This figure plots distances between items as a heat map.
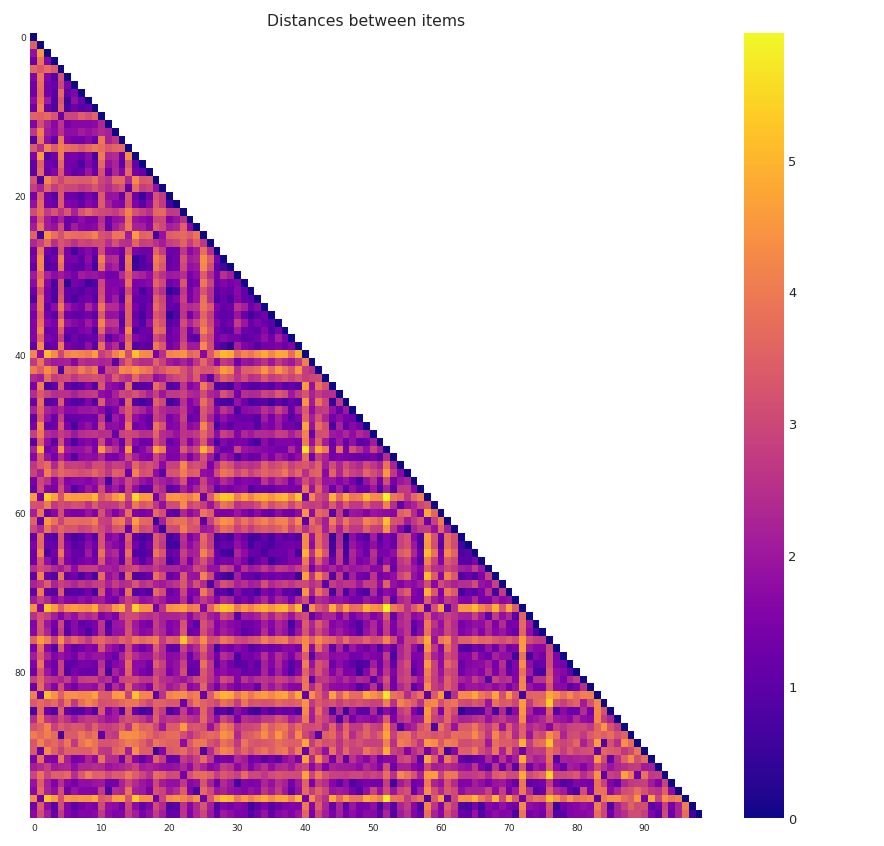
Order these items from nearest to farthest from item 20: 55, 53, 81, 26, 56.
53, 56, 81, 26, 55
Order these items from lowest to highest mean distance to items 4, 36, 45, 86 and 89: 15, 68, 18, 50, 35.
50, 35, 68, 15, 18
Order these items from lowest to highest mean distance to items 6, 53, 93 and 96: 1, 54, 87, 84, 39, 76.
84, 39, 1, 54, 87, 76
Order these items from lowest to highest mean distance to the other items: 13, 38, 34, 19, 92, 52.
38, 92, 13, 34, 19, 52
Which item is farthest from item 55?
52
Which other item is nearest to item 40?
72
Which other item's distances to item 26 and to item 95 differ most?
24
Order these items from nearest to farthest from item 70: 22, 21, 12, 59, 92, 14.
21, 12, 92, 22, 59, 14
